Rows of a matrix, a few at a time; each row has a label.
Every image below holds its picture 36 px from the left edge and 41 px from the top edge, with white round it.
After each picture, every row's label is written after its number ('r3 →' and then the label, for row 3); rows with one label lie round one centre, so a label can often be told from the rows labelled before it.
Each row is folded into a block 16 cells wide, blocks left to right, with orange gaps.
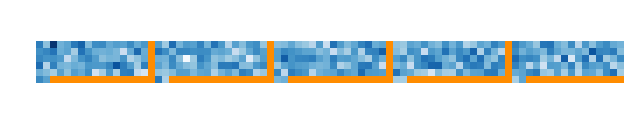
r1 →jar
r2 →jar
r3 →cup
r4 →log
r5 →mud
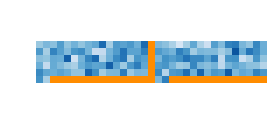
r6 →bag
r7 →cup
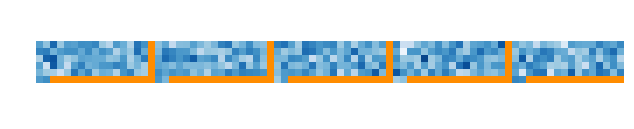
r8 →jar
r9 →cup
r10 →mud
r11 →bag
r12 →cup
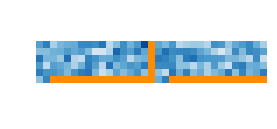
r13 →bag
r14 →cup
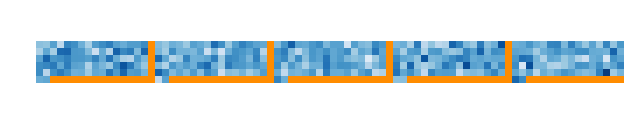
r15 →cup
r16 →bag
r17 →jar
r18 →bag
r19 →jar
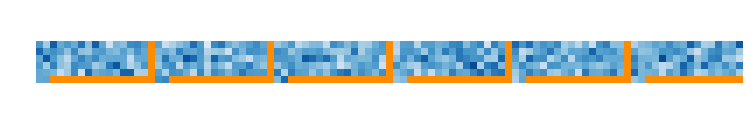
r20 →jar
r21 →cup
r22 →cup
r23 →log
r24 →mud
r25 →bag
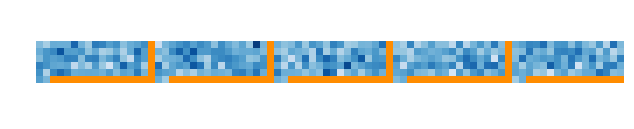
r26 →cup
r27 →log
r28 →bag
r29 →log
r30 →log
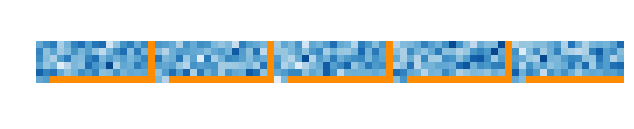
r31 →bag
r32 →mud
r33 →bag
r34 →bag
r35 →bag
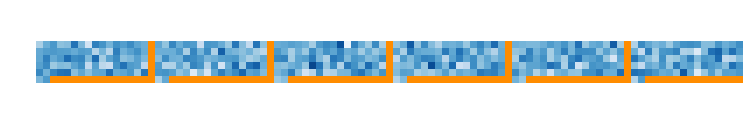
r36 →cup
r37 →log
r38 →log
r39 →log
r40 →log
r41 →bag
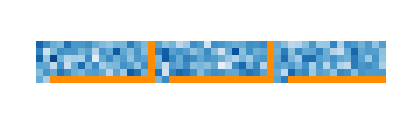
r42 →mud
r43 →cup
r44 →cup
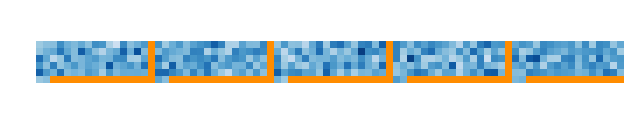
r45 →bag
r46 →bag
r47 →bag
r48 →mud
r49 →mud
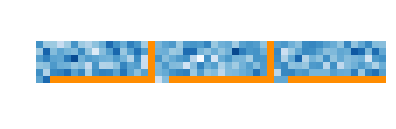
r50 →cup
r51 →mud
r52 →mud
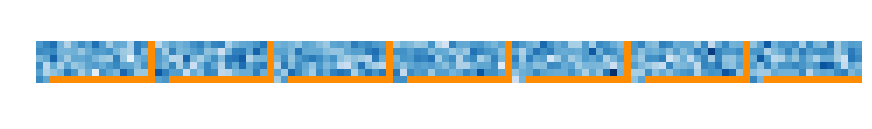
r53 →jar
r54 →bag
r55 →cup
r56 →cup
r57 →mud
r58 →mud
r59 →jar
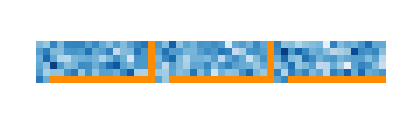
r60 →jar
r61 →jar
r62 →cup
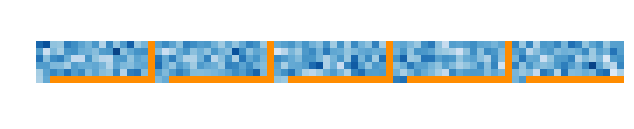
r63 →mud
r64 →mud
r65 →log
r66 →cup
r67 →jar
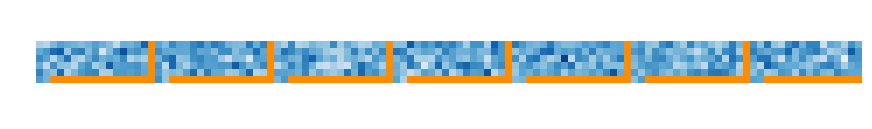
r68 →bag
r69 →jar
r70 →cup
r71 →jar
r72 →mud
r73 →cup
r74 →jar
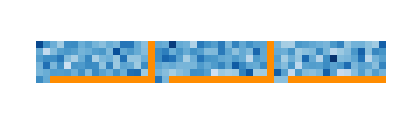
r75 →mud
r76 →jar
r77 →bag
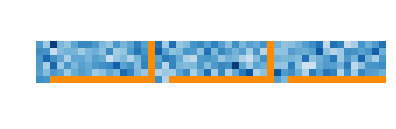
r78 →jar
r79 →jar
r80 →bag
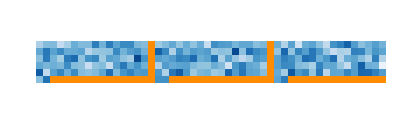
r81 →cup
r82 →cup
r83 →cup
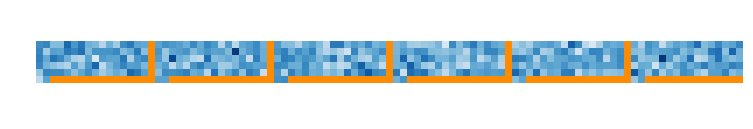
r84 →mud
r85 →mud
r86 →cup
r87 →cup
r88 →bag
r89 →bag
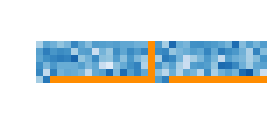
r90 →cup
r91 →jar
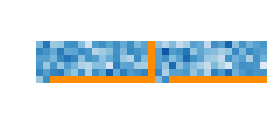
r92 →cup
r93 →cup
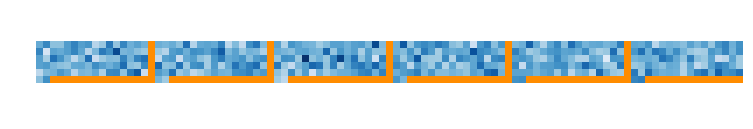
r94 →mud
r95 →log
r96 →log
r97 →mud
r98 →jar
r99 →cup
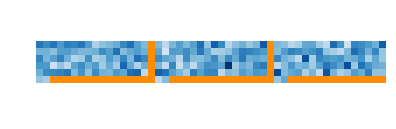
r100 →mud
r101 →bag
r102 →bag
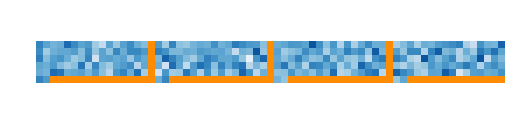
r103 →mud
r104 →jar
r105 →mud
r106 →bag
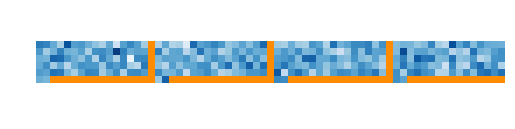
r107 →mud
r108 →bag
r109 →cup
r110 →cup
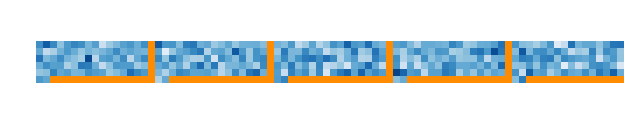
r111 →mud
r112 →mud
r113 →cup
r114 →bag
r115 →cup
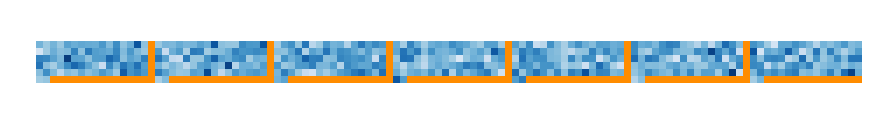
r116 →log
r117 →bag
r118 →log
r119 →jar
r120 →cup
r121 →mud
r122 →mud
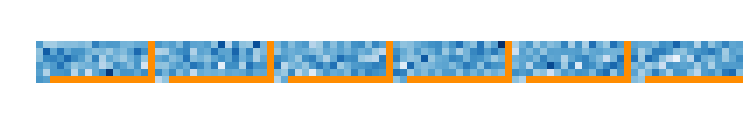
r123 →cup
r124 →log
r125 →log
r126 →bag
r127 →log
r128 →mud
